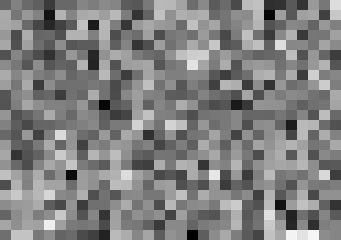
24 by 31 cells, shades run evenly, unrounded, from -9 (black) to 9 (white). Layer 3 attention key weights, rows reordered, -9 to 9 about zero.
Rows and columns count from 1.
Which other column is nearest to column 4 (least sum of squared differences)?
2
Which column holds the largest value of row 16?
6
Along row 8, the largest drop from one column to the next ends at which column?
28
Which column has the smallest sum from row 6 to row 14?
11
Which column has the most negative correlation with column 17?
30
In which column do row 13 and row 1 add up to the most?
16
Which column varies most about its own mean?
25
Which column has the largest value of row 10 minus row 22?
27
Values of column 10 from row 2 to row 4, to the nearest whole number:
2 4 4
